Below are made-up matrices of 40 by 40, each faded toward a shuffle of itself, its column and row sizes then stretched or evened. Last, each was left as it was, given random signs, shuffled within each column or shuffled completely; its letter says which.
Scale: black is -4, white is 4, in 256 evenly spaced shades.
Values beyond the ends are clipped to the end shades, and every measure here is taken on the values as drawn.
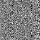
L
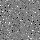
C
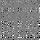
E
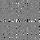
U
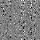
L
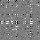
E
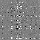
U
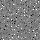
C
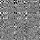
E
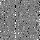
L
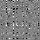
E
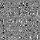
U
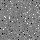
C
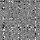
U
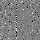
L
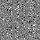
L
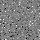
C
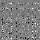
U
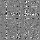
U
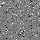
C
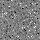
C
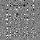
U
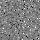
C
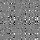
E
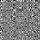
E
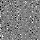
L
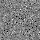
C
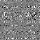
U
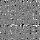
U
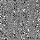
L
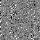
L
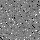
C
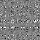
U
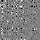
E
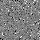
C
